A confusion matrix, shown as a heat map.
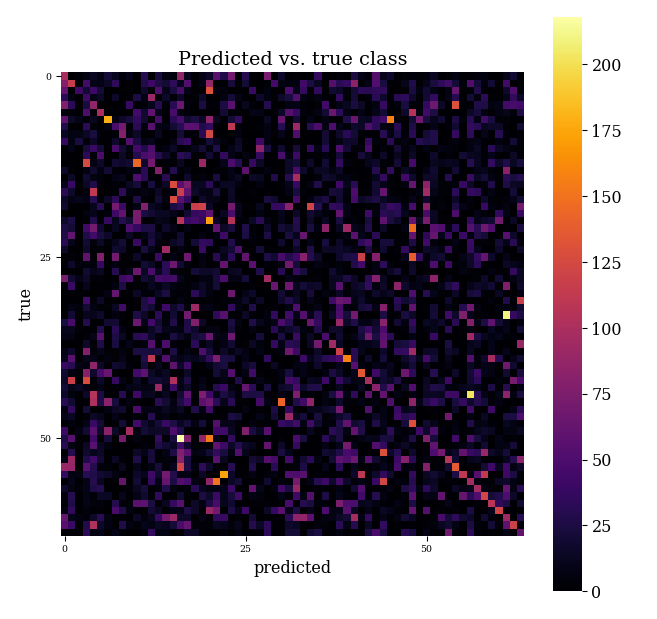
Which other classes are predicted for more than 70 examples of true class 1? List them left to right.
0, 20, 40
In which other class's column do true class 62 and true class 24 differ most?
4
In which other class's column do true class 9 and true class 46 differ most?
38
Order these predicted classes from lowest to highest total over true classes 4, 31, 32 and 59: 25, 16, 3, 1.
25, 1, 3, 16
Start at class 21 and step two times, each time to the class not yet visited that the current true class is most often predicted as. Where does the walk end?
39
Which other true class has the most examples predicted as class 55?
33
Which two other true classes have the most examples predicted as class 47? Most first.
53, 41
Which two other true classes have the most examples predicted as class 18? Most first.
32, 34
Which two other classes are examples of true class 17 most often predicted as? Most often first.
15, 16
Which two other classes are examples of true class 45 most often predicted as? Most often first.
30, 4
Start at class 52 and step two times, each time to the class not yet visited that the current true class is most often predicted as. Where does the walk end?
56
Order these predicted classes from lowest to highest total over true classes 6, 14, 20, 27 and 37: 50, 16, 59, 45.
59, 50, 16, 45
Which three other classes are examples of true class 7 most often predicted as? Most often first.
23, 32, 8
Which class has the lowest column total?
2
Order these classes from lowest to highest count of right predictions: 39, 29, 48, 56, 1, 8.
29, 8, 56, 1, 48, 39
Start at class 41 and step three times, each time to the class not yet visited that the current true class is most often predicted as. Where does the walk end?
10
